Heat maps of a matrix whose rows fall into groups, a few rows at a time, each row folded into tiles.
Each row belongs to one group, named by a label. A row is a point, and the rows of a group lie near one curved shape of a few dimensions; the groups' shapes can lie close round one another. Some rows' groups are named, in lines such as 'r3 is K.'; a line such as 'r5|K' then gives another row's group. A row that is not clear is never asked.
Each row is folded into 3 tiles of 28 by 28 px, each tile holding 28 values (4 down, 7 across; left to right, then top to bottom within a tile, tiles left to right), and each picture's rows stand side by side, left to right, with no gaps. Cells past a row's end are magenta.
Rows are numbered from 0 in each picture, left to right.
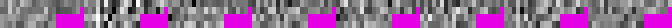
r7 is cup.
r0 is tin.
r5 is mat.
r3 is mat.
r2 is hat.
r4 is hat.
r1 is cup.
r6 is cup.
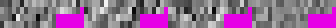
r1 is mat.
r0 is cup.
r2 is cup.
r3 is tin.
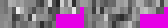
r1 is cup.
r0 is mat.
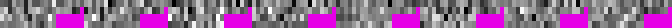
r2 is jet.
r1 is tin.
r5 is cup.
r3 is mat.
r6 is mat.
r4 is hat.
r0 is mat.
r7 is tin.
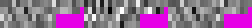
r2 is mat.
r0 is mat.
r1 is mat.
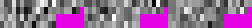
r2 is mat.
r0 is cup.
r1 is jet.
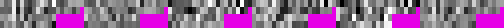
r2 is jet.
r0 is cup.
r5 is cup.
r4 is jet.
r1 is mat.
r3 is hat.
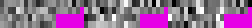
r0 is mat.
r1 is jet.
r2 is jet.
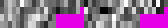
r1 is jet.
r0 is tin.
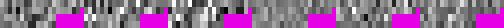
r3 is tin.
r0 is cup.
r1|mat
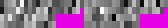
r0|mat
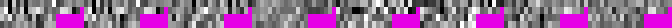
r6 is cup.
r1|mat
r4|jet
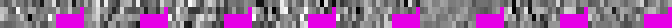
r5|tin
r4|jet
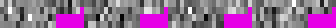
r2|cup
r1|cup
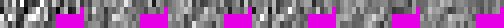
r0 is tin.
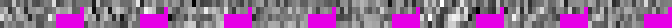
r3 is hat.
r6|tin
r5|tin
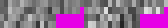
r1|cup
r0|tin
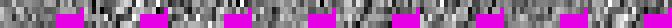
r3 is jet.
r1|cup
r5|mat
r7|tin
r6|cup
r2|jet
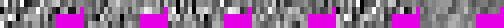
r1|cup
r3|mat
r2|mat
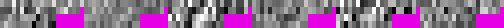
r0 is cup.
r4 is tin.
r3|cup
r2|tin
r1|tin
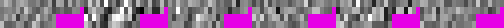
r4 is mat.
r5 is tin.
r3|mat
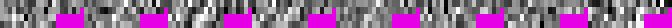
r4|jet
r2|tin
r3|mat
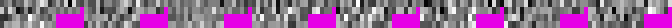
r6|tin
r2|hat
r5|jet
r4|mat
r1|cup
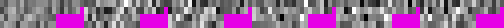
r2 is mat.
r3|mat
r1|jet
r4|mat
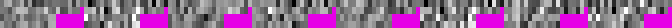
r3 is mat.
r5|jet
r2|cup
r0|hat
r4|hat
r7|mat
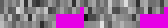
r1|hat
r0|mat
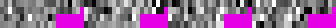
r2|jet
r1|jet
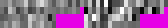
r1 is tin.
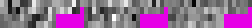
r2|hat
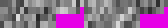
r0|cup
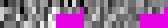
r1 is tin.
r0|jet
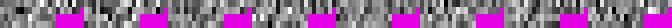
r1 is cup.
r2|cup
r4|hat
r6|hat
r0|jet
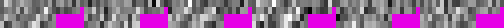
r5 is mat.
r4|hat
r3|tin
